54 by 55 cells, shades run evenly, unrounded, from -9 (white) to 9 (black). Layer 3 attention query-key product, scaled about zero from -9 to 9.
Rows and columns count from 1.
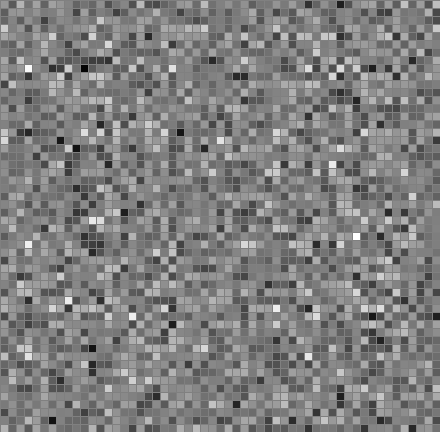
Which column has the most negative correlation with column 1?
52
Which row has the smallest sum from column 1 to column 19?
39
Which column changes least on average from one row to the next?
5
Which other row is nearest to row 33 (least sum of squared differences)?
7
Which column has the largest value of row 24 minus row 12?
10
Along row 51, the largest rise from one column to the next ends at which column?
30
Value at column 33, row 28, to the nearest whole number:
2
